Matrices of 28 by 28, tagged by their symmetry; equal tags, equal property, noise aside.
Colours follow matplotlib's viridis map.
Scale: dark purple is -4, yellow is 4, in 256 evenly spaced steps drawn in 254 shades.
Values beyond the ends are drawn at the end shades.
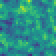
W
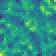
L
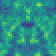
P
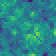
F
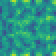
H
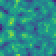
H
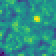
L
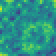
F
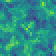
L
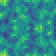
H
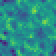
L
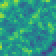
F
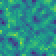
L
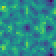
H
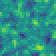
W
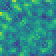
F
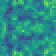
H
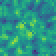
L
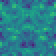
P
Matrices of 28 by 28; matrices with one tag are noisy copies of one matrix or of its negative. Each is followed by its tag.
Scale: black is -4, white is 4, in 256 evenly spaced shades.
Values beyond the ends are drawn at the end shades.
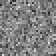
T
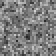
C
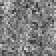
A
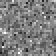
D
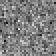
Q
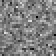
D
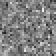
D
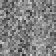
A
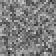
C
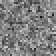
T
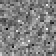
Q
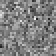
T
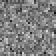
C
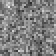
A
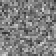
D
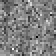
A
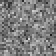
A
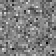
T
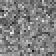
Q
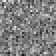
C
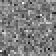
D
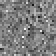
T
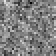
A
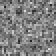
C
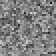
Q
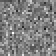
C
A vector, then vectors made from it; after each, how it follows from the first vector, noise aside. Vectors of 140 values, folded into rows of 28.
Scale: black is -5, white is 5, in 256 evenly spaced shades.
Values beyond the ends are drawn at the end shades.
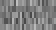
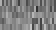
wrapped around, negated.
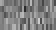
wrapped around, negated.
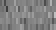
wrapped around, partly zeroed.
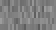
reversed, negated, shrunk.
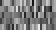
reversed, scaled up.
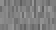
reversed, negated, shrunk.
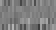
reversed, negated, partly zeroed.
